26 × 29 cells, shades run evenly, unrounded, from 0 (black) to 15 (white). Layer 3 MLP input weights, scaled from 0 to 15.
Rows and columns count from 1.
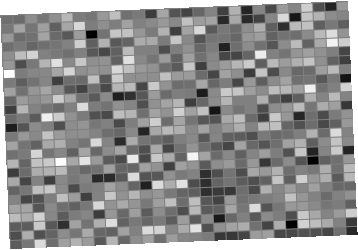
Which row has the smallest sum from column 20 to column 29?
26
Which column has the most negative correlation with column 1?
15
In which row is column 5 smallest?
24
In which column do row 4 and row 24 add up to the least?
18
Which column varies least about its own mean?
6
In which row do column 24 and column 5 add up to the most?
10
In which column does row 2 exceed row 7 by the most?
17
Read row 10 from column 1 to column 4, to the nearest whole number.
6 9 8 9
